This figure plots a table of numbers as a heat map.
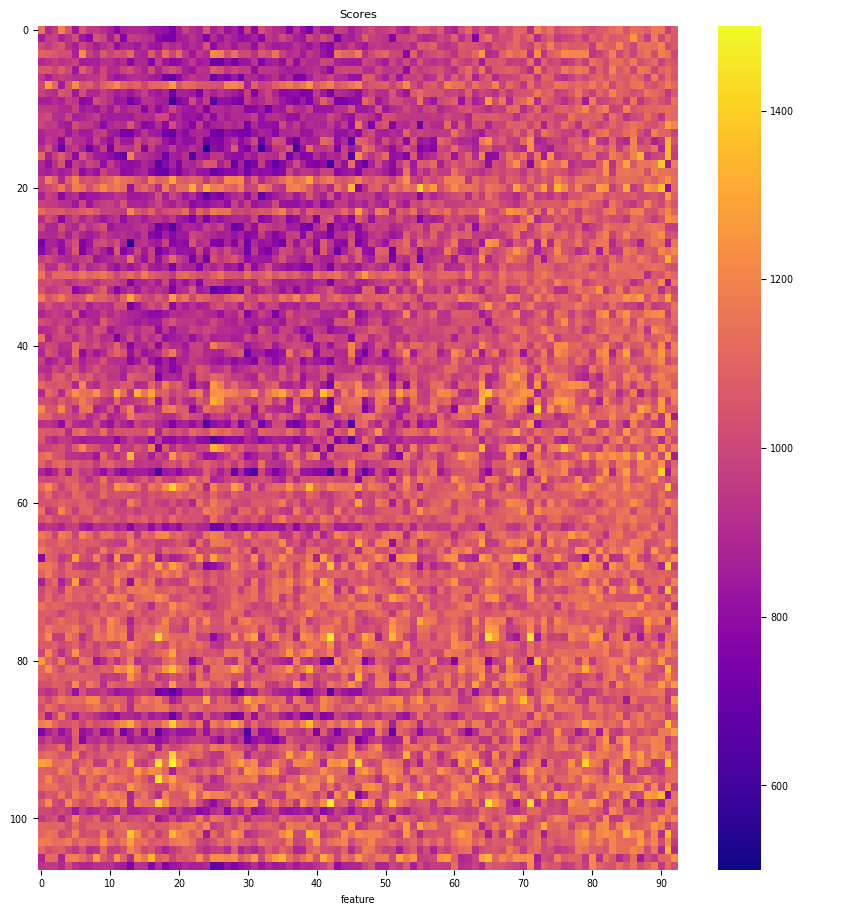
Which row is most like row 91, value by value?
51
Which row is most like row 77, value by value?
98
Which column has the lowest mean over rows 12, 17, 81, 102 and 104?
30
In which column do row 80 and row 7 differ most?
42
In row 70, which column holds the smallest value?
13
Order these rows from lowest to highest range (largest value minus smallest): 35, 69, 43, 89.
69, 43, 35, 89
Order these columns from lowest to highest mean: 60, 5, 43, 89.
43, 5, 60, 89
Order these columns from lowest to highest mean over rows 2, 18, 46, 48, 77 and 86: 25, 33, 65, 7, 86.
25, 33, 7, 86, 65
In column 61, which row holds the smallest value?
9
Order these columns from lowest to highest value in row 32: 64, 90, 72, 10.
10, 64, 72, 90
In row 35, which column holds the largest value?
65
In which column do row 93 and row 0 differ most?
19
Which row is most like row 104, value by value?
49
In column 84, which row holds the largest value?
95
